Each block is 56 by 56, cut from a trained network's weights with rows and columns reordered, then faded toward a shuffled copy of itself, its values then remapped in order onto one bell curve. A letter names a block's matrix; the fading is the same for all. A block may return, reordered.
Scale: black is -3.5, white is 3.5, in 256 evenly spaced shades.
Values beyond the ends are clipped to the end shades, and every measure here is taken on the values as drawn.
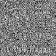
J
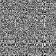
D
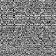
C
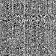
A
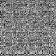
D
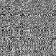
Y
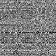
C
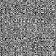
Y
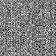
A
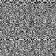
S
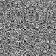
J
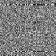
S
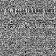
D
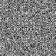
J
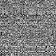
D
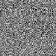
J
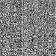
A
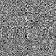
J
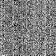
A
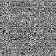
D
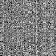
A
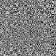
Y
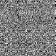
D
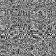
S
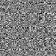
Y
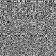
S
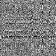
C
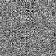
J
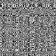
Y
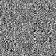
J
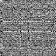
C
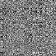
Y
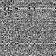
D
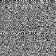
D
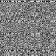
S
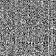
A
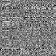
Y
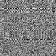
S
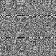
S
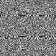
S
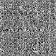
A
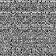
C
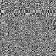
Y
